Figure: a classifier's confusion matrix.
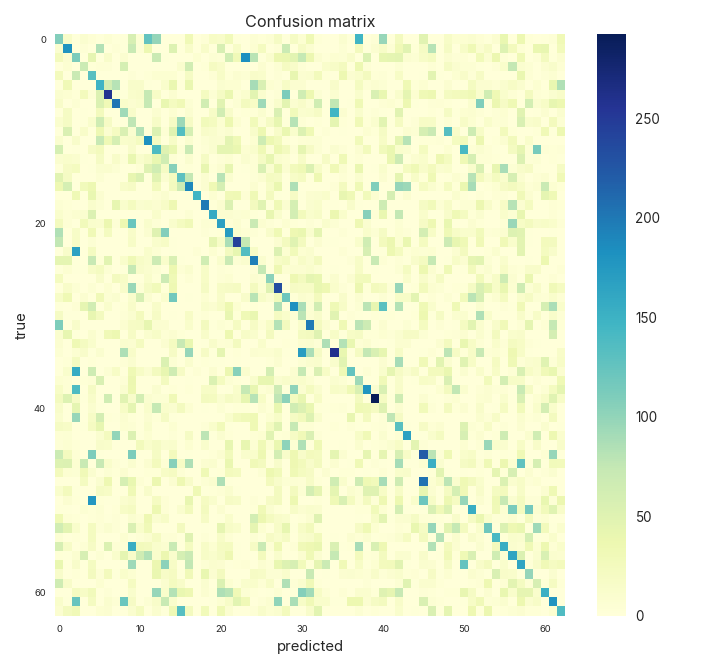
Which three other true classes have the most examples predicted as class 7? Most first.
43, 5, 11
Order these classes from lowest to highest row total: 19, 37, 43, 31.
37, 19, 43, 31
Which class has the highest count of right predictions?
39
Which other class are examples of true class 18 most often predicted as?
56
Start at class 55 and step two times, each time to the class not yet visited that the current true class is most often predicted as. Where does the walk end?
15
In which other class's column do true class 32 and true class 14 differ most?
55
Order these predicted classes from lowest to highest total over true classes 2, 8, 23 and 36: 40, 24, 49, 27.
49, 40, 24, 27
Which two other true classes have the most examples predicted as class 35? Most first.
33, 50
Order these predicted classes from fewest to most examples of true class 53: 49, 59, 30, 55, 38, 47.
47, 30, 38, 55, 49, 59
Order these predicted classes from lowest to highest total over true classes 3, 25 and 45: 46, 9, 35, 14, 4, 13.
13, 35, 14, 46, 4, 9
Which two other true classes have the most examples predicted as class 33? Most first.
57, 27
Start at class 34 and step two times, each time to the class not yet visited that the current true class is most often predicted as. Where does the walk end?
52
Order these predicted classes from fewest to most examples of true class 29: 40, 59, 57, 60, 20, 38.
59, 20, 57, 60, 38, 40
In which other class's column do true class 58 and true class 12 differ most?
50
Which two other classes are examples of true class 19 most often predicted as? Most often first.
38, 42
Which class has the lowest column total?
17
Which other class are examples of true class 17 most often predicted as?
41
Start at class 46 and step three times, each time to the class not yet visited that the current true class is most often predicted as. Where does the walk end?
4
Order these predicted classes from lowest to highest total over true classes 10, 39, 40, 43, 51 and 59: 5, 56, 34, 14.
34, 5, 14, 56
